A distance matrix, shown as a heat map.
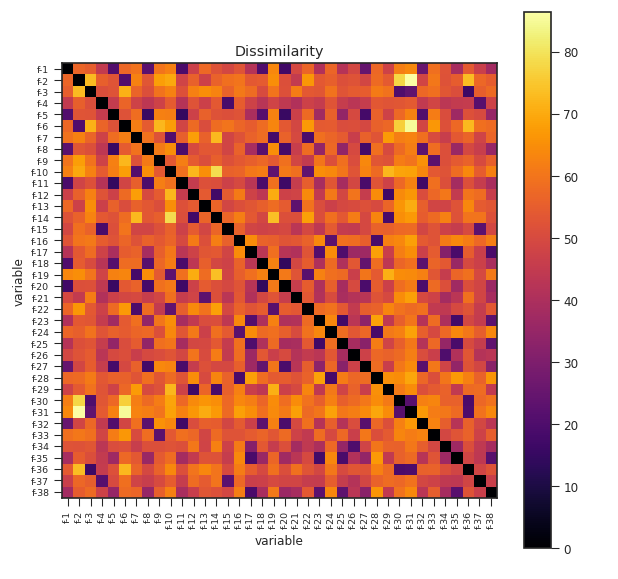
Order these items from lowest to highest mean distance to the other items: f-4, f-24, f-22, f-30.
f-4, f-22, f-24, f-30
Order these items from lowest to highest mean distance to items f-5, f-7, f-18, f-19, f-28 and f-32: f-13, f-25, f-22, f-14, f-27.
f-27, f-22, f-25, f-13, f-14
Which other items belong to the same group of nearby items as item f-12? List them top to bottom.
f-14, f-29
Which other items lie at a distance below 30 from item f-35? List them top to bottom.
f-17, f-23, f-25, f-38
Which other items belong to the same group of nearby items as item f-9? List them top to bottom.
f-33
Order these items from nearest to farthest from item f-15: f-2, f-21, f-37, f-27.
f-37, f-21, f-27, f-2
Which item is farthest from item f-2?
f-31
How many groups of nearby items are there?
11
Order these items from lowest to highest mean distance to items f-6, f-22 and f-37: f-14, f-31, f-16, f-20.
f-20, f-16, f-14, f-31
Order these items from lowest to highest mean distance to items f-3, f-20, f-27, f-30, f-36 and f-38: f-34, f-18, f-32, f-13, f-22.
f-18, f-32, f-34, f-22, f-13
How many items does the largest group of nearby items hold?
8
